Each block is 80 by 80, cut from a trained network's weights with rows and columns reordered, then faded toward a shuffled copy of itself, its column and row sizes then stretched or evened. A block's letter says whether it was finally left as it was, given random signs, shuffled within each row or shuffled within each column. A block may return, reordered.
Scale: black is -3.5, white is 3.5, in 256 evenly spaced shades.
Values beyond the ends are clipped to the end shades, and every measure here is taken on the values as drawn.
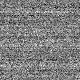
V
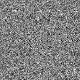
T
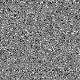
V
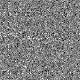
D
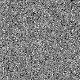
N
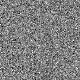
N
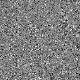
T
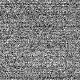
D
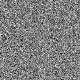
N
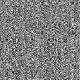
D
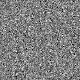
N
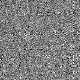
D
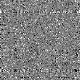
D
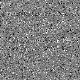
T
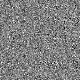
T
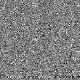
D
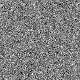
V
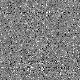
T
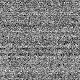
V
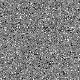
V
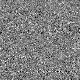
V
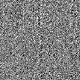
D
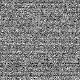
D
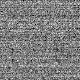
D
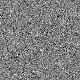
V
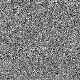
V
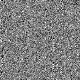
N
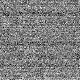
D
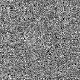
D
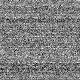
V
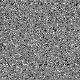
V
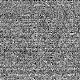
D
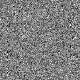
N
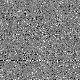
V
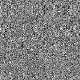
D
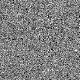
T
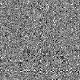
D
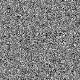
T
